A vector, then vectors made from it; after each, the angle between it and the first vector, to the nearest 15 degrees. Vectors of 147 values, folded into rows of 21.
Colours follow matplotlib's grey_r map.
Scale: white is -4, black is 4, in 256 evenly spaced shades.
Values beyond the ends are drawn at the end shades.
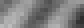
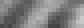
165 degrees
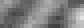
165 degrees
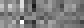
75 degrees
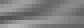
75 degrees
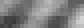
165 degrees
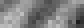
15 degrees
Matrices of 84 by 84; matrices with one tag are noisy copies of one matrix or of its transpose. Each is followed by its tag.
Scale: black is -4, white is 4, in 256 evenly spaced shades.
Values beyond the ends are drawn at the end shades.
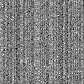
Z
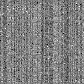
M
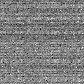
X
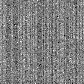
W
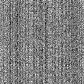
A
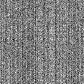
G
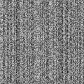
Z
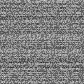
Z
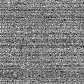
A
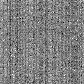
A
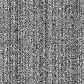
A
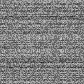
Z
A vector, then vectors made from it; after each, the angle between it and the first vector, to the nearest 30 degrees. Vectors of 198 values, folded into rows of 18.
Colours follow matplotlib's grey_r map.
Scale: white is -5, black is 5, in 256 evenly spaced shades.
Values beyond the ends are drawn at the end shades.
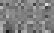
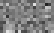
150 degrees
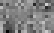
30 degrees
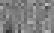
30 degrees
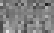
150 degrees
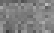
30 degrees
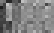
120 degrees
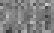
30 degrees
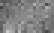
150 degrees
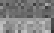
60 degrees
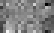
150 degrees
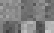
60 degrees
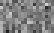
30 degrees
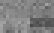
60 degrees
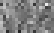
30 degrees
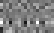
120 degrees
